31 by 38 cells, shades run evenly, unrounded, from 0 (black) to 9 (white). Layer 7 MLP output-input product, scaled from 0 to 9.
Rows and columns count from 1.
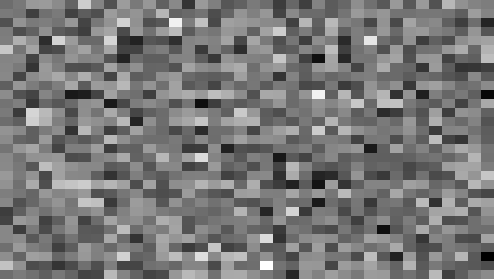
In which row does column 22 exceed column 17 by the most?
7
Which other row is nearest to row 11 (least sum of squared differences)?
8
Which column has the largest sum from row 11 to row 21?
37
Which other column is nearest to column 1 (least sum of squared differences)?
21
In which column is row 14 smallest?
11
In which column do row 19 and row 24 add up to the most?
23
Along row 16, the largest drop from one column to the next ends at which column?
35
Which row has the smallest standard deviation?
2
